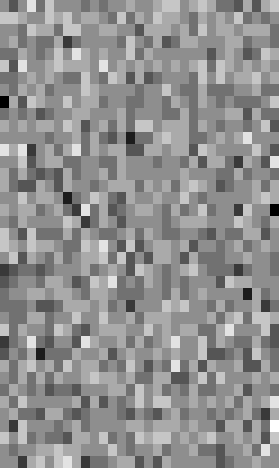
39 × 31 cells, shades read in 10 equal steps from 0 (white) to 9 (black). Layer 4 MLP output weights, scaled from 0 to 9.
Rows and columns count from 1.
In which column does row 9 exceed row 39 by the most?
1
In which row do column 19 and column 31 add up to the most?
18
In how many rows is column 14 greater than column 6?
12
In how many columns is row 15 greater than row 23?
7
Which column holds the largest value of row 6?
2
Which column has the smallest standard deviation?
11
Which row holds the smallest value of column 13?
24
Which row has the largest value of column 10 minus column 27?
19
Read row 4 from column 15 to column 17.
2 4 5
